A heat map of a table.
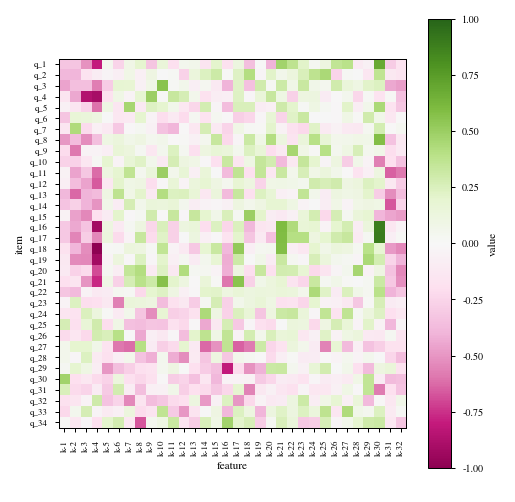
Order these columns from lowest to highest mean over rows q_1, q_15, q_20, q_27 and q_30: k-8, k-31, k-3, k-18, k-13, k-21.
k-31, k-3, k-18, k-13, k-21, k-8
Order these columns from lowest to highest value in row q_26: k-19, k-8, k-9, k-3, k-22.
k-8, k-3, k-9, k-19, k-22
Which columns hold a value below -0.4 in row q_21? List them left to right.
k-3, k-4, k-16, k-32
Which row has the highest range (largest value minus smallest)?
q_16
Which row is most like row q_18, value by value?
q_19
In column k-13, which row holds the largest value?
q_15
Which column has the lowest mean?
k-4
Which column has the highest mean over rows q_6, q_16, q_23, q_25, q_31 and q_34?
k-29
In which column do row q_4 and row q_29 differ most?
k-3
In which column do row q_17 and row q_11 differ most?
k-30
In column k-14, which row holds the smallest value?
q_27
